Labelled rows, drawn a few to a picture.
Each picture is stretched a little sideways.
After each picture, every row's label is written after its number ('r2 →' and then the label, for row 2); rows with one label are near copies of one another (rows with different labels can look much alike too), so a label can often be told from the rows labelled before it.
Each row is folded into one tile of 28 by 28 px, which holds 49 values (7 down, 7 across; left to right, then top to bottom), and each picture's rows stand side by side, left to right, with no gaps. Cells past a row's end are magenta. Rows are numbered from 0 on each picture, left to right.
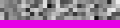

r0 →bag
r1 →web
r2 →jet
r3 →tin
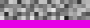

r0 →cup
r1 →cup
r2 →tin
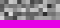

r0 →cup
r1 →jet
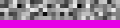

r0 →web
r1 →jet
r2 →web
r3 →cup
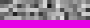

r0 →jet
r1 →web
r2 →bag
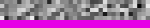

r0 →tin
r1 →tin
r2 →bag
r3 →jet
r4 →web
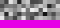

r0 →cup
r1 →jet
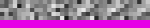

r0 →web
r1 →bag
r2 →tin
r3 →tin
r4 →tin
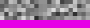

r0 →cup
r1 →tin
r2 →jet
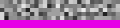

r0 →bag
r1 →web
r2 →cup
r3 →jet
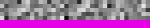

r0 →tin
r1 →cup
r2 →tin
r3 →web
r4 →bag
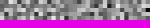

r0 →cup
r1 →cup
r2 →tin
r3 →web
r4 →bag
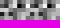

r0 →web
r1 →web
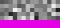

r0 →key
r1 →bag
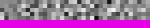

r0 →bag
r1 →web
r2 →cup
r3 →tin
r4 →cup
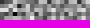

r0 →jet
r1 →cup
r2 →cup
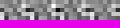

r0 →bag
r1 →bag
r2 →bag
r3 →bag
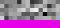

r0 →tin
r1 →jet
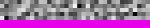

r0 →tin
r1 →cup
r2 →web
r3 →cup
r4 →jet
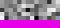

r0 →bag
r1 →tin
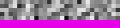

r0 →web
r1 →tin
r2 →tin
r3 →bag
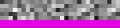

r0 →key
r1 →bag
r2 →tin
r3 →tin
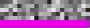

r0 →jet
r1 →tin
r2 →bag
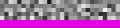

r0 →cup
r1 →cup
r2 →bag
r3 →key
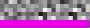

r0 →cup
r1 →key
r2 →key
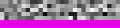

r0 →bag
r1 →jet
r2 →key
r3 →jet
